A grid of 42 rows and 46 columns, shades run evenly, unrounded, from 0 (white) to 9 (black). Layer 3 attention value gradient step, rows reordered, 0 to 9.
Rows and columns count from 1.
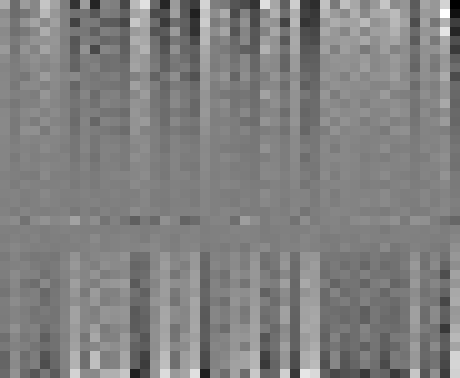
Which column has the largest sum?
46
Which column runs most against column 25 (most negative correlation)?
9
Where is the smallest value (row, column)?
2, 45
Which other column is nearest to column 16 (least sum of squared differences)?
24
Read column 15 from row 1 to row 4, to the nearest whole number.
1 3 3 3
